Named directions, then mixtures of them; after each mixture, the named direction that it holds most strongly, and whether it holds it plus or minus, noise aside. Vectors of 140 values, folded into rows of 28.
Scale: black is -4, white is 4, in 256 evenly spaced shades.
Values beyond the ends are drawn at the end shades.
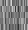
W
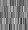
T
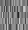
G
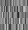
G, plus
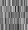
W, plus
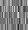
G, minus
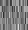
W, minus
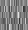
G, minus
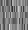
W, minus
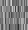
W, plus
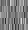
T, minus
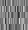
W, plus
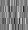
T, minus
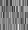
W, minus
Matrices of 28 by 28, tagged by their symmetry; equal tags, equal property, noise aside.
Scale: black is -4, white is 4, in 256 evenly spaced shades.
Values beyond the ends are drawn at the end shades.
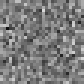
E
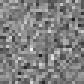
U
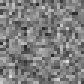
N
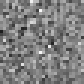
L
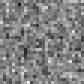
N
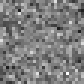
E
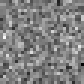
E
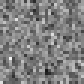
E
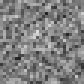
U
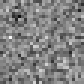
U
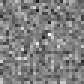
L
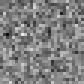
L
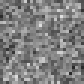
E
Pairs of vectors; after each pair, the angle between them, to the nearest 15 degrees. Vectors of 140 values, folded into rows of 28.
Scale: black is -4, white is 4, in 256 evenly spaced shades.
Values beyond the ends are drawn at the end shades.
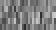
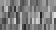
15 degrees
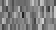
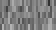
105 degrees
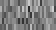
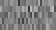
30 degrees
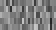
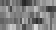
60 degrees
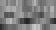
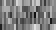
60 degrees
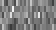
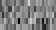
75 degrees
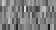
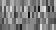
60 degrees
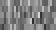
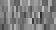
15 degrees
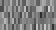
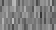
60 degrees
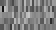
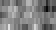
90 degrees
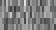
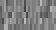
135 degrees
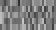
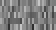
60 degrees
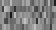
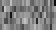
15 degrees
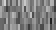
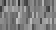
135 degrees
